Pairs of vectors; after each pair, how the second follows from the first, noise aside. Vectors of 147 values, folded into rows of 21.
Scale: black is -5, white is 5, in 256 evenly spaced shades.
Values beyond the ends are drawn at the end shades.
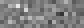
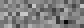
reversed, negated.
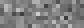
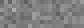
wrapped around, shrunk.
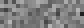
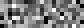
wrapped around, scaled up.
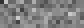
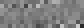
reversed, partly zeroed.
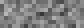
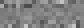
negated, partly zeroed.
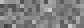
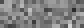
sign-scrambled.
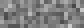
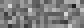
copied.
